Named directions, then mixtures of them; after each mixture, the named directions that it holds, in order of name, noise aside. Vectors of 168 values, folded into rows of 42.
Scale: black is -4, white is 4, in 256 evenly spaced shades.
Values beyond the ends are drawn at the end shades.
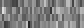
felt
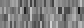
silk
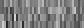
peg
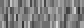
peg, silk.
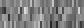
felt, silk.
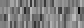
silk.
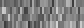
felt, silk.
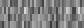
peg, silk.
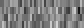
peg, silk.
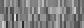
peg.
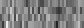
felt, peg.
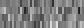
felt, silk.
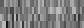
peg.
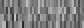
peg.
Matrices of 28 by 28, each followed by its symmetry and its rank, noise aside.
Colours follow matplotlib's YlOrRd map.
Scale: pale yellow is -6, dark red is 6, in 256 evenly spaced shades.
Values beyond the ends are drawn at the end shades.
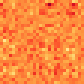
no symmetry, rank four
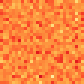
no symmetry, rank four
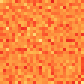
symmetric, rank four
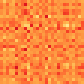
no symmetry, rank three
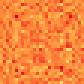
no symmetry, rank four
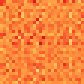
no symmetry, rank four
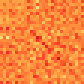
symmetric, rank five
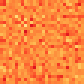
symmetric, rank five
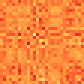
symmetric, rank three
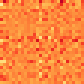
antisymmetric, rank four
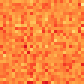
no symmetry, rank five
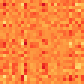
no symmetry, rank three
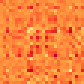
symmetric, rank three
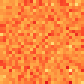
symmetric, rank five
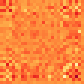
symmetric, rank three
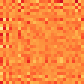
no symmetry, rank three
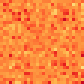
no symmetry, rank five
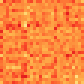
no symmetry, rank four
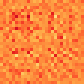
symmetric, rank four
